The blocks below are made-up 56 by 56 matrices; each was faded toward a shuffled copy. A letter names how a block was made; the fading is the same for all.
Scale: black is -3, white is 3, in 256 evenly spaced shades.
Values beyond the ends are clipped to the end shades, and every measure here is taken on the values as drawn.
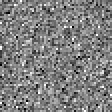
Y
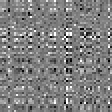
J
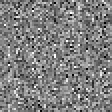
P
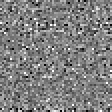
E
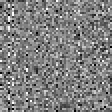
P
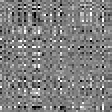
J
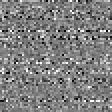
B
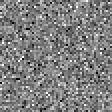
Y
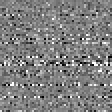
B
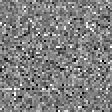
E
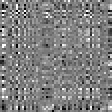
J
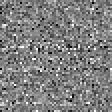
E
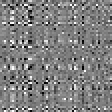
J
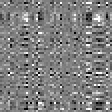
J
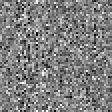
P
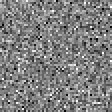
Y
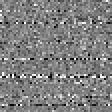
B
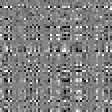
J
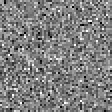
Y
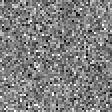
Y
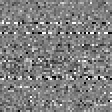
B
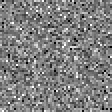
Y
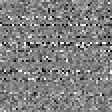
B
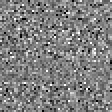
E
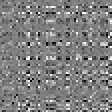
J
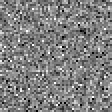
Y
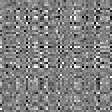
J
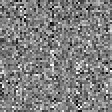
P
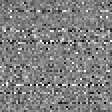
B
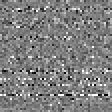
B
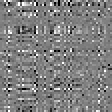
J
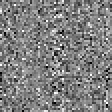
P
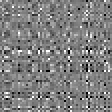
J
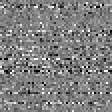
B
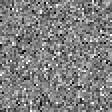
Y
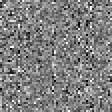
P
